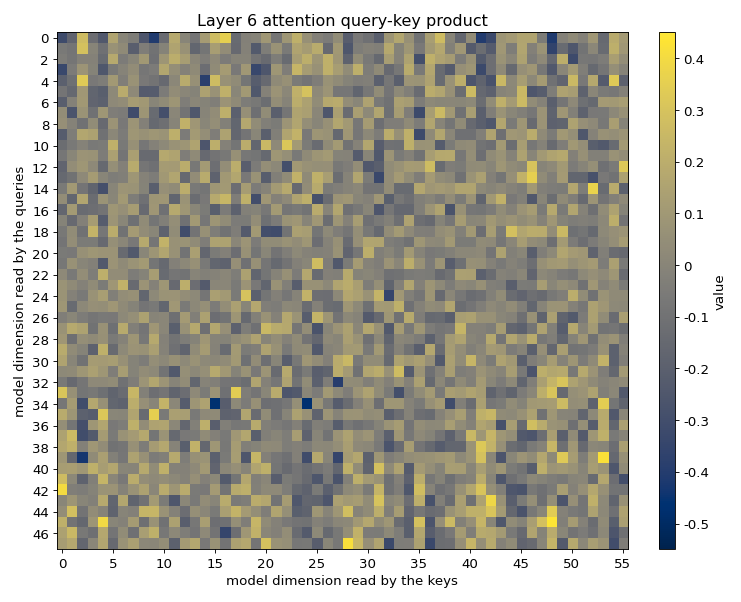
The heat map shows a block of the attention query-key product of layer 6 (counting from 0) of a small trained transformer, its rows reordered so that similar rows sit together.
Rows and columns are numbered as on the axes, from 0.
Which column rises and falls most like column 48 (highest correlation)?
41
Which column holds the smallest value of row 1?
48
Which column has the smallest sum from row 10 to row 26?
31
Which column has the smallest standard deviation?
6
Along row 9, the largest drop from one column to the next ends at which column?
35
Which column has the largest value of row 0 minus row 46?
16
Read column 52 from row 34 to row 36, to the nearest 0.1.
-0.2 0 -0.2
